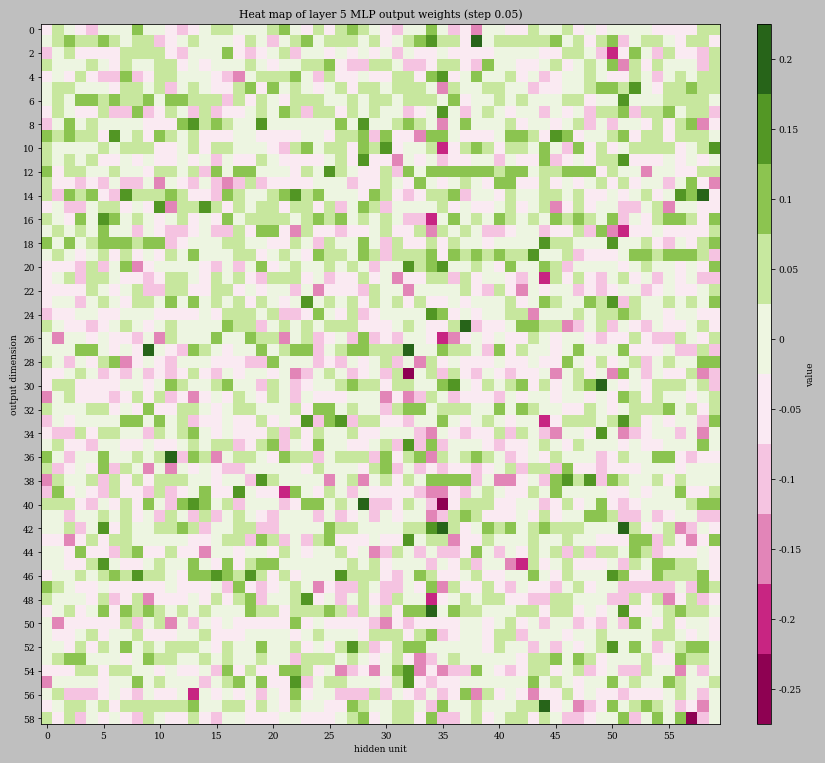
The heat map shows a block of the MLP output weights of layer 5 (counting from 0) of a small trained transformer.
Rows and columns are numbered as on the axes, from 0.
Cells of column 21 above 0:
14
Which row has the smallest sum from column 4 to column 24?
13
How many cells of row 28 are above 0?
12
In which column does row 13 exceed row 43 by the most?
57
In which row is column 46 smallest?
25
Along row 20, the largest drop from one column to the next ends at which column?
8
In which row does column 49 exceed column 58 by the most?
34
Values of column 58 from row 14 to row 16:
0.2 -0.05 -0.05
